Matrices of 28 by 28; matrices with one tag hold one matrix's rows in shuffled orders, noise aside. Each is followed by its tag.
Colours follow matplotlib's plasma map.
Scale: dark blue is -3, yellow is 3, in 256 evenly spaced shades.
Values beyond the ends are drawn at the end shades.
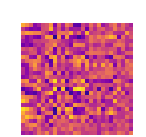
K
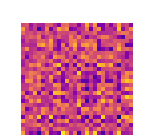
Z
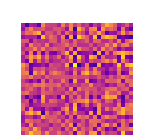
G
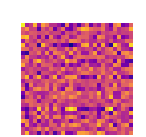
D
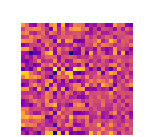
K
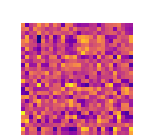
D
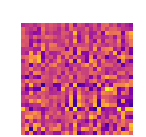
G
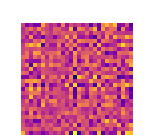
G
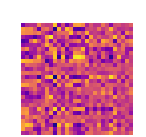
K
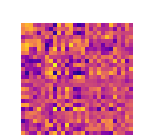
K
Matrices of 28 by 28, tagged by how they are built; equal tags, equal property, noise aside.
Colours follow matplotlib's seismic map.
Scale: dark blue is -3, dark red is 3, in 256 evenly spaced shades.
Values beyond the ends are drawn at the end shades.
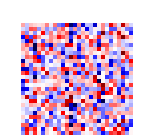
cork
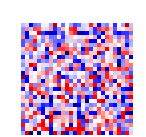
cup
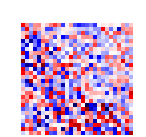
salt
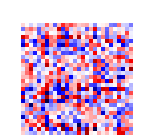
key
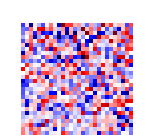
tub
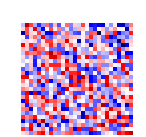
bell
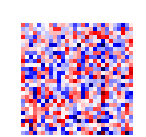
key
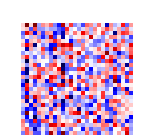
cork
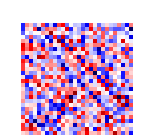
bell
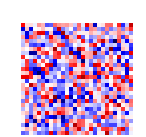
bell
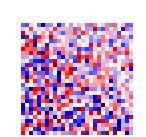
salt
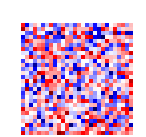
cup
